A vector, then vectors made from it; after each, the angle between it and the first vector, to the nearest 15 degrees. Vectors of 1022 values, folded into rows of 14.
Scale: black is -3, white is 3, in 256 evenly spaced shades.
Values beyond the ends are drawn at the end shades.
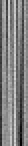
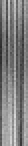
30 degrees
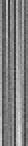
150 degrees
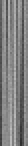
15 degrees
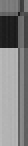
90 degrees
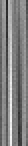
60 degrees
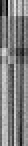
45 degrees
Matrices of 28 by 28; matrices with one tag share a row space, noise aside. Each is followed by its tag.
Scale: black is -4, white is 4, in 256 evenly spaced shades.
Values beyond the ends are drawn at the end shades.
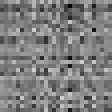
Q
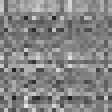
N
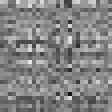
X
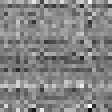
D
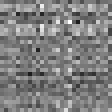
X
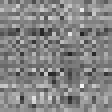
Q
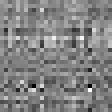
D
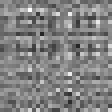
X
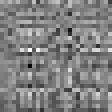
X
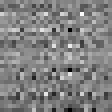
Q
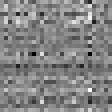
D
